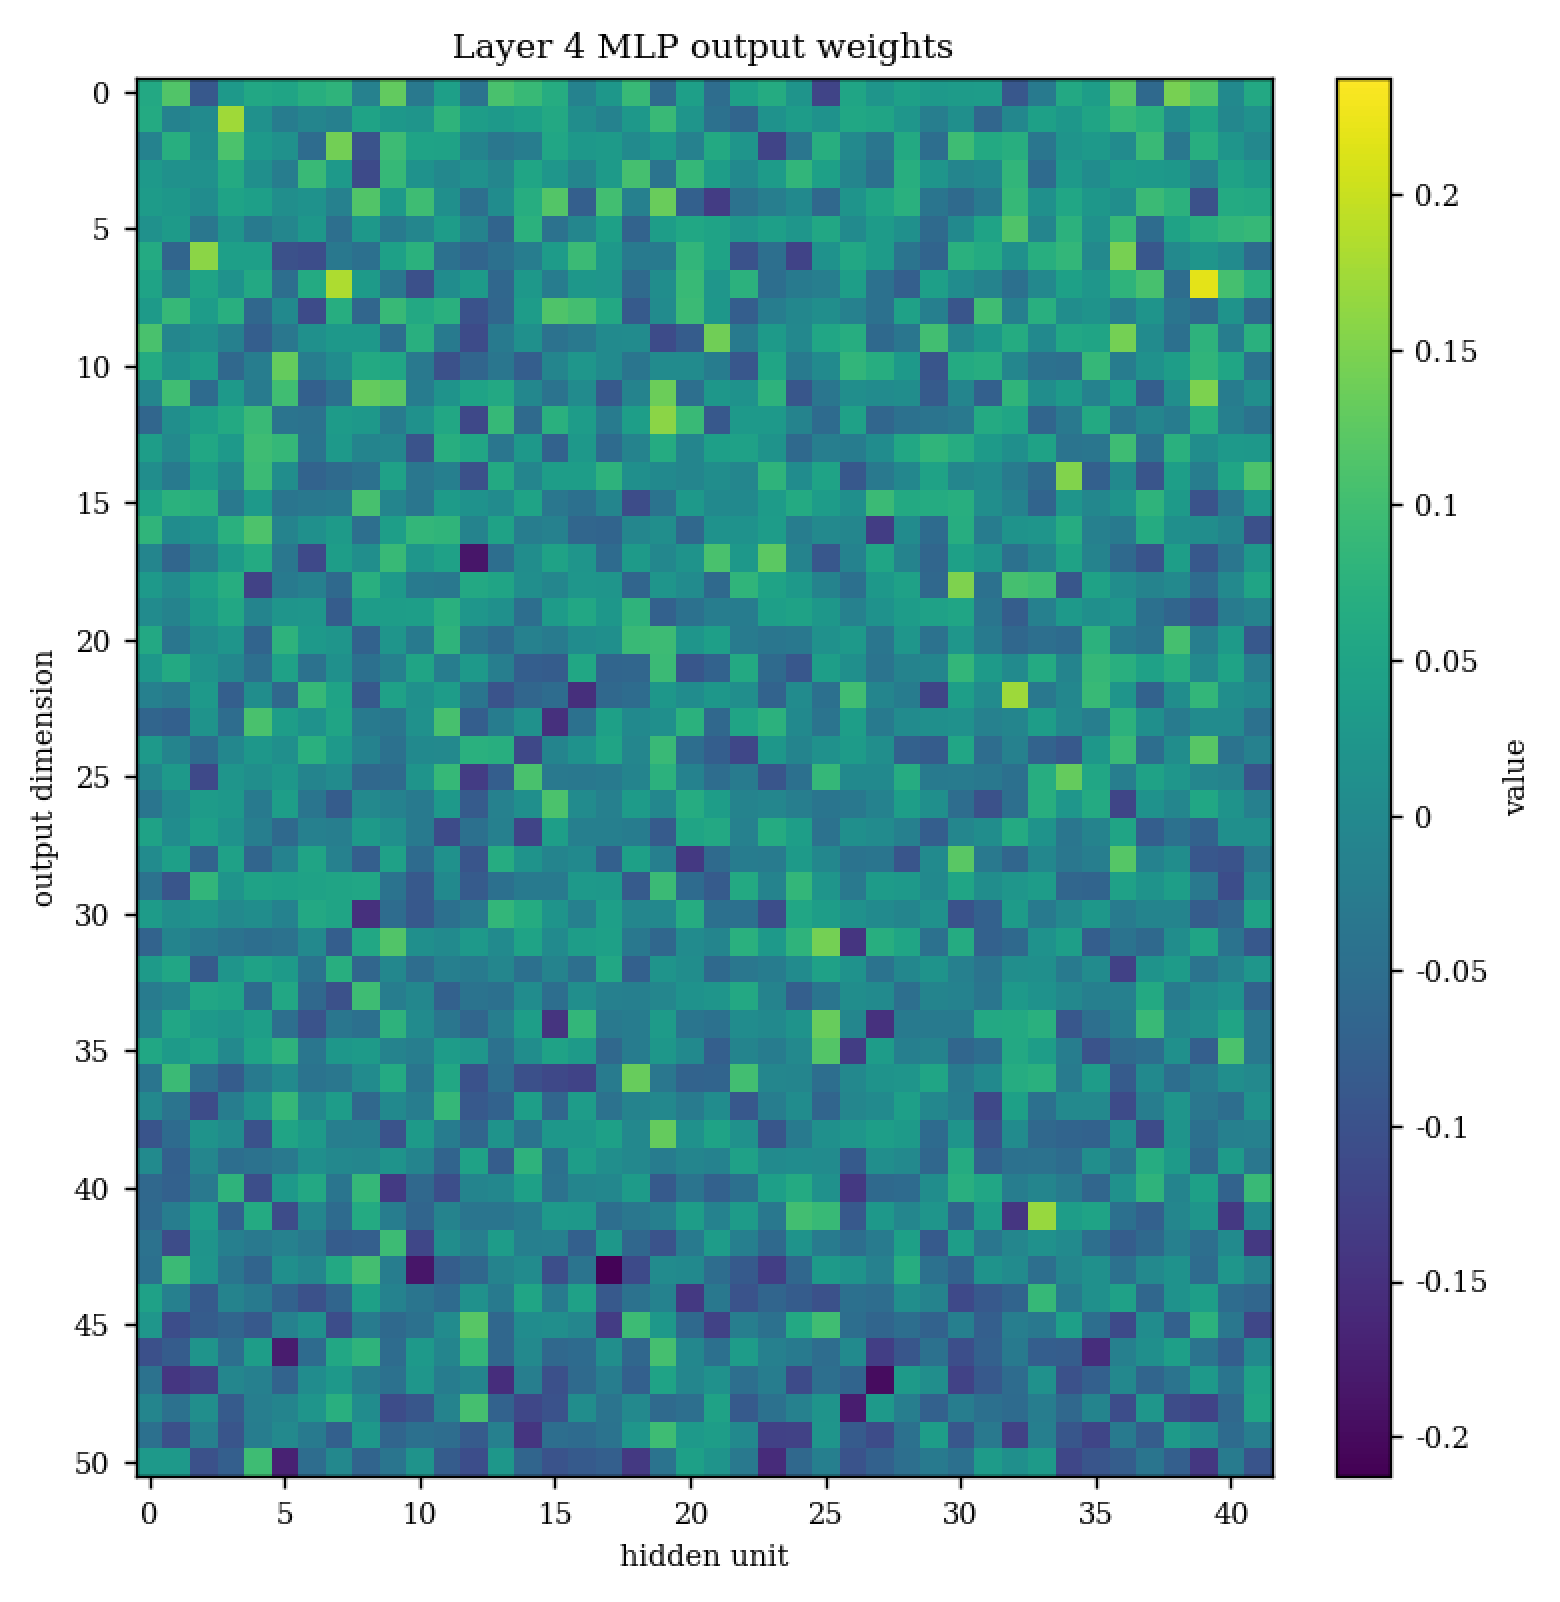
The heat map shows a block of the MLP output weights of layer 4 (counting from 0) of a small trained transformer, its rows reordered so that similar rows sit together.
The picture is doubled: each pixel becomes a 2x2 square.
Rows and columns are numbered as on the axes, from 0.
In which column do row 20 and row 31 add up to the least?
41
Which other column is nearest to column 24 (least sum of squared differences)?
6
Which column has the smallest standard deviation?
28
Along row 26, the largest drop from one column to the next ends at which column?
36
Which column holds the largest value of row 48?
12
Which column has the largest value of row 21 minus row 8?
30
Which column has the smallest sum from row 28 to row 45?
10
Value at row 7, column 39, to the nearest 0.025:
0.225
